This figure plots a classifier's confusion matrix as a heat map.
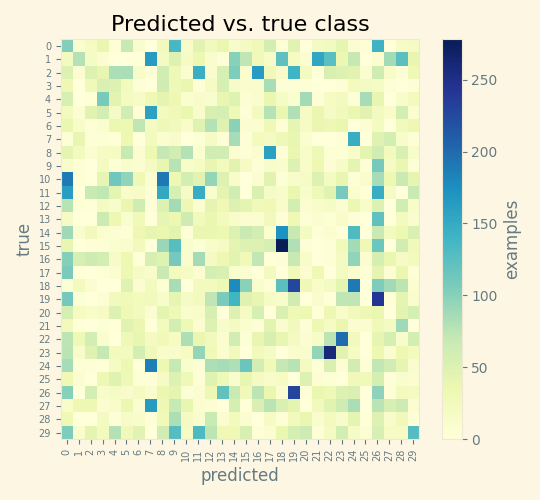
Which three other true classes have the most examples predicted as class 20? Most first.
4, 29, 25
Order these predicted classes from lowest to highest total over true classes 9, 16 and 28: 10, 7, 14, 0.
10, 7, 14, 0
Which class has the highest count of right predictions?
11
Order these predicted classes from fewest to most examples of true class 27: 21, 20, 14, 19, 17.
20, 21, 19, 14, 17
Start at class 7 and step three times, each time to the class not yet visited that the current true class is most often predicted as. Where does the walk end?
18
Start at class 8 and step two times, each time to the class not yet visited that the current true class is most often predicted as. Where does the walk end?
0
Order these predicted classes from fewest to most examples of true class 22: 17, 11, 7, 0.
7, 11, 17, 0
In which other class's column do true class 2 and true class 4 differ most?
16
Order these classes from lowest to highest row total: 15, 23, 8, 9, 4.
9, 4, 8, 23, 15
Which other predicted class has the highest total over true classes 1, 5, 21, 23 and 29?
22
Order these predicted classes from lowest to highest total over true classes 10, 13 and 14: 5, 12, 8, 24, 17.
17, 5, 24, 12, 8
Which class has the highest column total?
26
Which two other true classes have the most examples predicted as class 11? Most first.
2, 29
